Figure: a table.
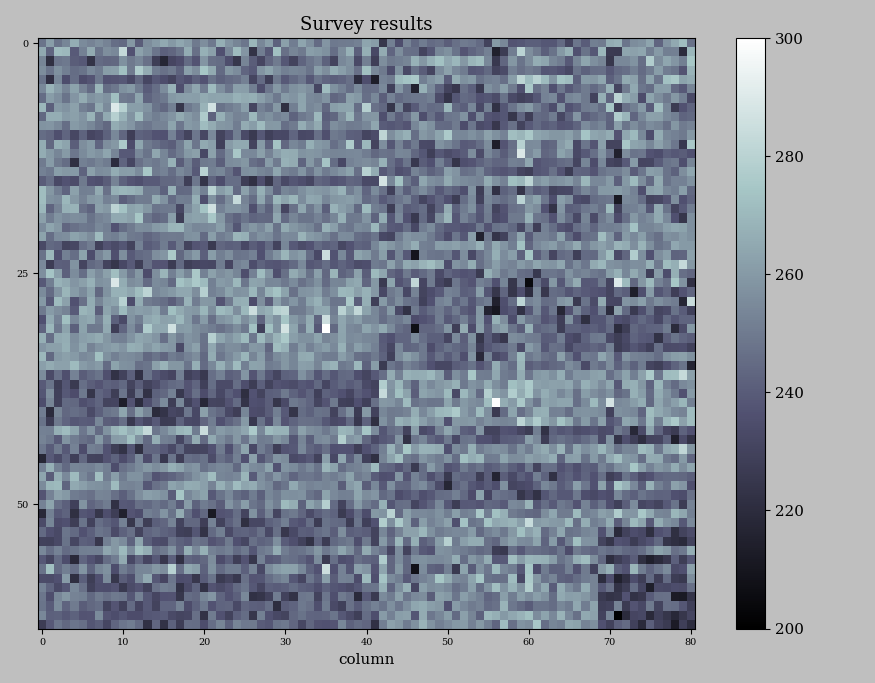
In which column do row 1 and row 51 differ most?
10
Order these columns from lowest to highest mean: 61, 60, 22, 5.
22, 5, 61, 60
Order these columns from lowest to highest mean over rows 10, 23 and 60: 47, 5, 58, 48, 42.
48, 5, 47, 58, 42
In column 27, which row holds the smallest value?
60
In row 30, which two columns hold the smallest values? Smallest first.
67, 64
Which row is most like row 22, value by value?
51
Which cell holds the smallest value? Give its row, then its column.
62, 71
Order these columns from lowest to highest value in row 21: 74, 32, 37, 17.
17, 37, 74, 32
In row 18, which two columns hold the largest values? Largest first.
21, 9
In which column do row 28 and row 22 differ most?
56
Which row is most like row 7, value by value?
18
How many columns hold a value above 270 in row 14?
3
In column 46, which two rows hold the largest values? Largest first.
26, 4
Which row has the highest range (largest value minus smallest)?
31
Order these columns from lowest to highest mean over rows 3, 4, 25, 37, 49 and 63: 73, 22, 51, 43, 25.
25, 22, 43, 73, 51
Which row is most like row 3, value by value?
55
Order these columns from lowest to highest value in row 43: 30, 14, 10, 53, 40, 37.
40, 53, 30, 10, 14, 37
